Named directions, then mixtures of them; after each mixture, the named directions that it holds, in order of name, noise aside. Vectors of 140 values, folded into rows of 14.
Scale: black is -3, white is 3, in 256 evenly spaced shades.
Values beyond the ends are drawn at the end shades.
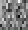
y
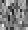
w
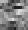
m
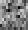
m, y.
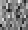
y.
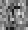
m, w.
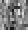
m, w.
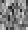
w.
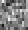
m, w.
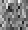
w, y.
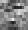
m.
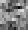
m, y.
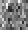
w, y.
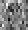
w, y.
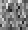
w, y.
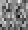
y.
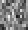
w, y.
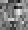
m, y.
